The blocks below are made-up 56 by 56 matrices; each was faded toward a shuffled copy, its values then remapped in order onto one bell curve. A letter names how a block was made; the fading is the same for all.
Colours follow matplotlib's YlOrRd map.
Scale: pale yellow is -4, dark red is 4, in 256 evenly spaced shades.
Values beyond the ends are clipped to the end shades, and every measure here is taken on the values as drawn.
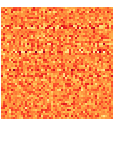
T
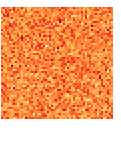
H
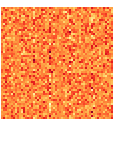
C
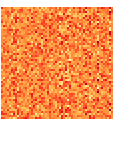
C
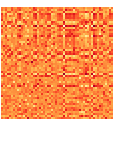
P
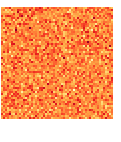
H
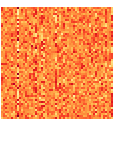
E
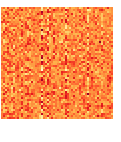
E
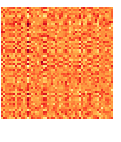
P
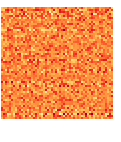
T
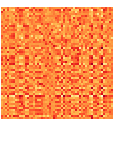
P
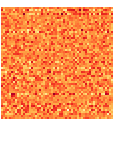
T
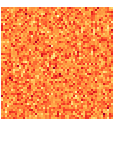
H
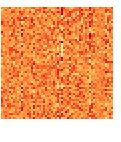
E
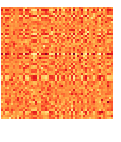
P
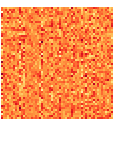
E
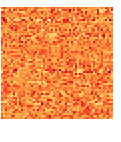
T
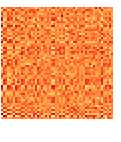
P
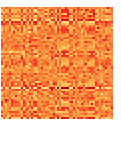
P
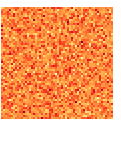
H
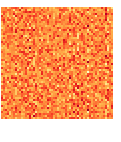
C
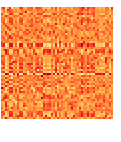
P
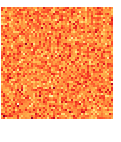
H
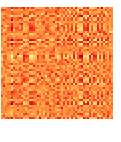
P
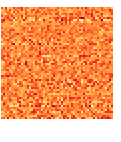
T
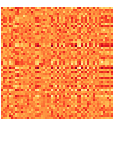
P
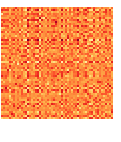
P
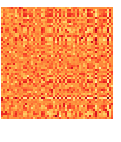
P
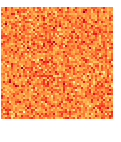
H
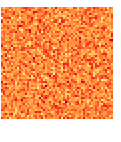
H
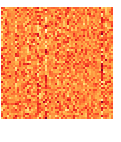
E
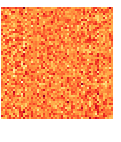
C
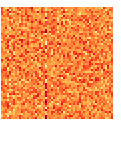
C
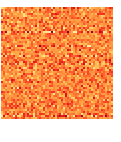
T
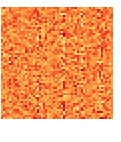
C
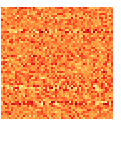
T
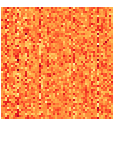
E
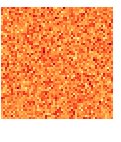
H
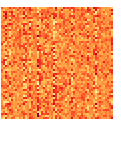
E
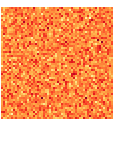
H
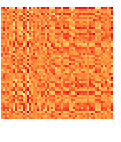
P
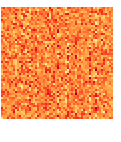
C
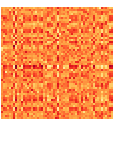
P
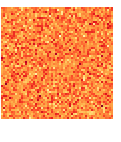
H
